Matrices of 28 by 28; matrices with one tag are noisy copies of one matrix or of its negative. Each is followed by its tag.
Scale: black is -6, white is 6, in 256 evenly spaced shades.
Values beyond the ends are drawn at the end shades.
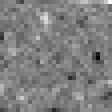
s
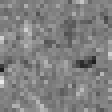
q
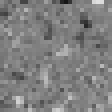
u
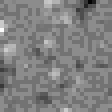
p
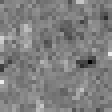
q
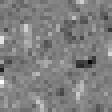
q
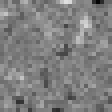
u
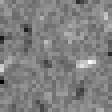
q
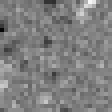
p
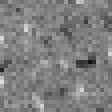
q
